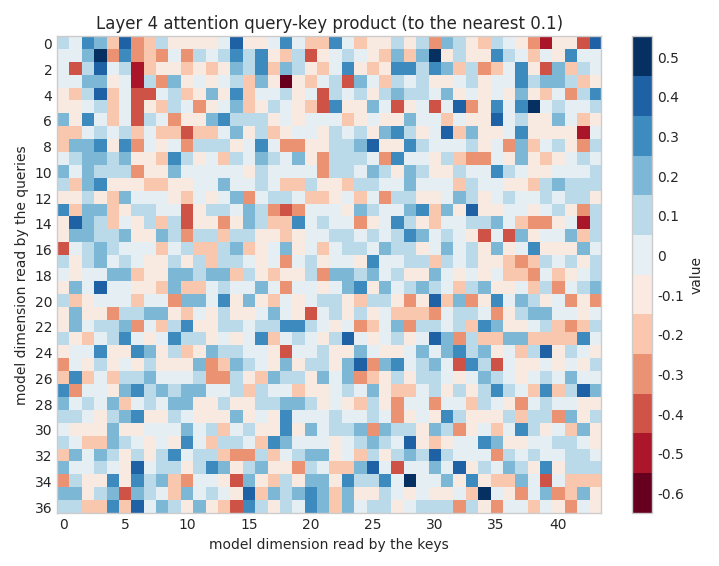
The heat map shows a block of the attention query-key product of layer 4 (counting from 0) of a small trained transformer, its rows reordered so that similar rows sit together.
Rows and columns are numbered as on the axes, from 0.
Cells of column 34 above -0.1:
16
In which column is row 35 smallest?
5
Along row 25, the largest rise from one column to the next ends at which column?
33
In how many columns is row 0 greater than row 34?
19
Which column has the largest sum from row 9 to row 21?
3
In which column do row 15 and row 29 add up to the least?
34
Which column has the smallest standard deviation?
29
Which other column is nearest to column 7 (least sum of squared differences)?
21
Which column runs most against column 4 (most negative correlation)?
14
